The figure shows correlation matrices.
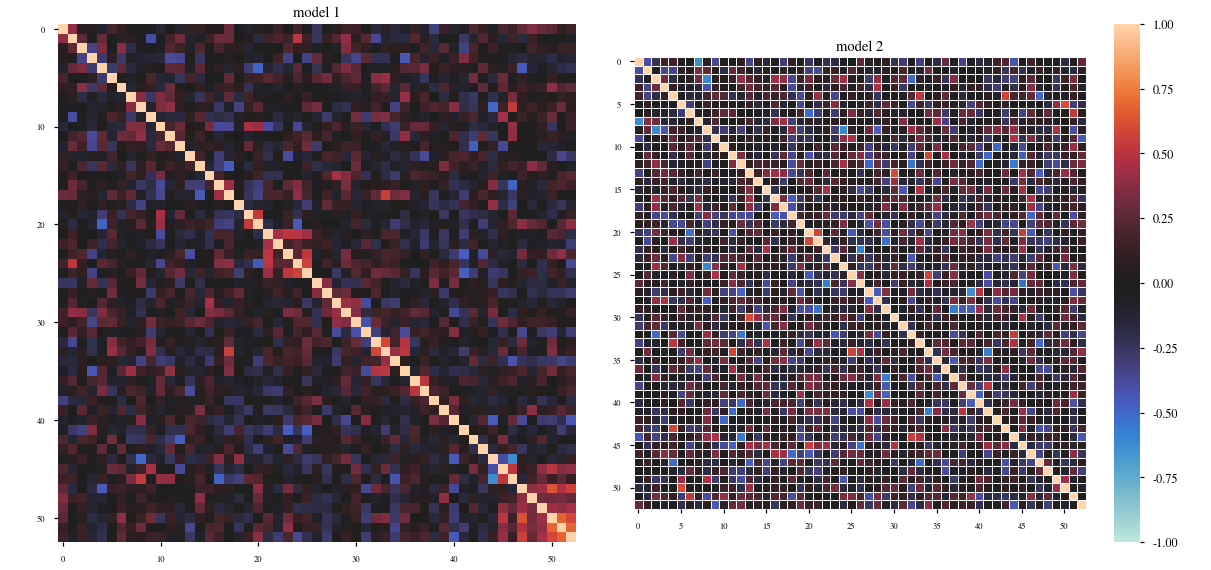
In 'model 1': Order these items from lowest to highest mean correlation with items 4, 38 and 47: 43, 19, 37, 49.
19, 43, 49, 37
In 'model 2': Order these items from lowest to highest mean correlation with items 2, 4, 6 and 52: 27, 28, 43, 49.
27, 49, 43, 28
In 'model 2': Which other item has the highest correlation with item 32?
44
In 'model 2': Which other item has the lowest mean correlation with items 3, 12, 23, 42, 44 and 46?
18
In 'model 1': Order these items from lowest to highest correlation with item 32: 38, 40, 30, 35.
40, 38, 30, 35
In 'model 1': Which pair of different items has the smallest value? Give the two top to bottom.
44, 46
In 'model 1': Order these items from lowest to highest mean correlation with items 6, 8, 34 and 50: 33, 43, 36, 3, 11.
3, 36, 43, 11, 33
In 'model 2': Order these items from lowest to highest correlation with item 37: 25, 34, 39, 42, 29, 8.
29, 8, 42, 39, 34, 25
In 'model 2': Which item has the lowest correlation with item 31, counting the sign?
15
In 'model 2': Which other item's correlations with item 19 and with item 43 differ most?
4
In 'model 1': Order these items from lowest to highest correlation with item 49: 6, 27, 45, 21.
27, 21, 6, 45
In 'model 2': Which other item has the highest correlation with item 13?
30
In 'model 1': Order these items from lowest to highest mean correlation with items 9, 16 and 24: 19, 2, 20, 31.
20, 19, 31, 2
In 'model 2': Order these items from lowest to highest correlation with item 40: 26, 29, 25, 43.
26, 25, 43, 29
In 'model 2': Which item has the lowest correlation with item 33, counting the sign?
47
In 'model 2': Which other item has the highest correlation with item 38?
41
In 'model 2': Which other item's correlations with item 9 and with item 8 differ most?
24
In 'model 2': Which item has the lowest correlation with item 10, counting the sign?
42
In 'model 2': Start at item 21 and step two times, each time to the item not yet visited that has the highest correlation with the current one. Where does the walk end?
45
